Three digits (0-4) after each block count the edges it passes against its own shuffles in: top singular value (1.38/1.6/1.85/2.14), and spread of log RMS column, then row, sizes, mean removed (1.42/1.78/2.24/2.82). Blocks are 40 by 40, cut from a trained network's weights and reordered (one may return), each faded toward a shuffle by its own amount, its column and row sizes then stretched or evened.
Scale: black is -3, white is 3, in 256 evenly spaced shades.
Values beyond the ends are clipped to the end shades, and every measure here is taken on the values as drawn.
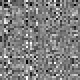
3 4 1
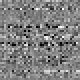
0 1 4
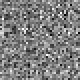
1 0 2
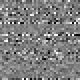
1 0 4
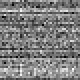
4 2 1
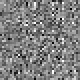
1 2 1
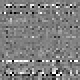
4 1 4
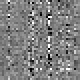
2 4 0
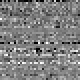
2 0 4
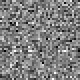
2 0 1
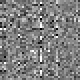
3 2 1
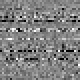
1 0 4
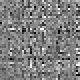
0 4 2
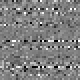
3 0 4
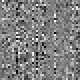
0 4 0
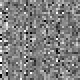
0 4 1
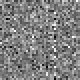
0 1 0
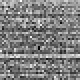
3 0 0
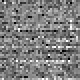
2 1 2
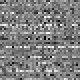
1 1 4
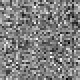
1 1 0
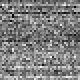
3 0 2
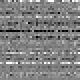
4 1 4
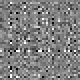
3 3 3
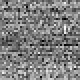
2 1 1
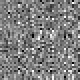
3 3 0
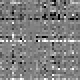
3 4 3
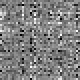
0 4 2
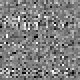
3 2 3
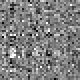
2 2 1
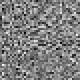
3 0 1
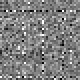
2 2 2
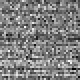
2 0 0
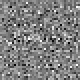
0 2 3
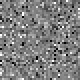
0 1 0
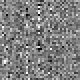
2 2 0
